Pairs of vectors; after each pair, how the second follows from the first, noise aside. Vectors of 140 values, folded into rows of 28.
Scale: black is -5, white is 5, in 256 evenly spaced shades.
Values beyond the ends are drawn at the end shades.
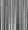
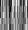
reversed, scaled up.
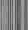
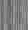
reversed, shrunk.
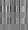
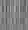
negated, shrunk.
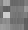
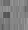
negated, shrunk.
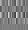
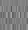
reversed, shrunk.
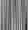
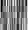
reversed, scaled up.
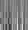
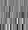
sign-scrambled.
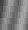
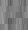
wrapped around, shrunk.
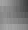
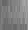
negated, shrunk.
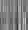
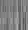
negated, shrunk.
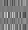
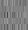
negated, shrunk.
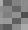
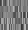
sign-scrambled.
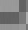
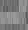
negated, shrunk.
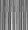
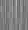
reversed, shrunk.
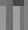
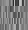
sign-scrambled.
